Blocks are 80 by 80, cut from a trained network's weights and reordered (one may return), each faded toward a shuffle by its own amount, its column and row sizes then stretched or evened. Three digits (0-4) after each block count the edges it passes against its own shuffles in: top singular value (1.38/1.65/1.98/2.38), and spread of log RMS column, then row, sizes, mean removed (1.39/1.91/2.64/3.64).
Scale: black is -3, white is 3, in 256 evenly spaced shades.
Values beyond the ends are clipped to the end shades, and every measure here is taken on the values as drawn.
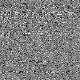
0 0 3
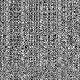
4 0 2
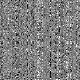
2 3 0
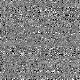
1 1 3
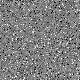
0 0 0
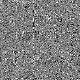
1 2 1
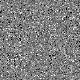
0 2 1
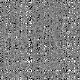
1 3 2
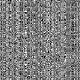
4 3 0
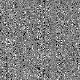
0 3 0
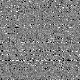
1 1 3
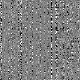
2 4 1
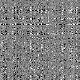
3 3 3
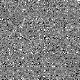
0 1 3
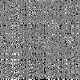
3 3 3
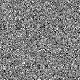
2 0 1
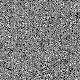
0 1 1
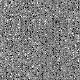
0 2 0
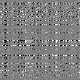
4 2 4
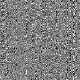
3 3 0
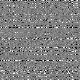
2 1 4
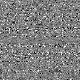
1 0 3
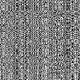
4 2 0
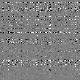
1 2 4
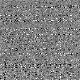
1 1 3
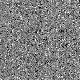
1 1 0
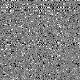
2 1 2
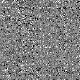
1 2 2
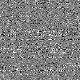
1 0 3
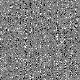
0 3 0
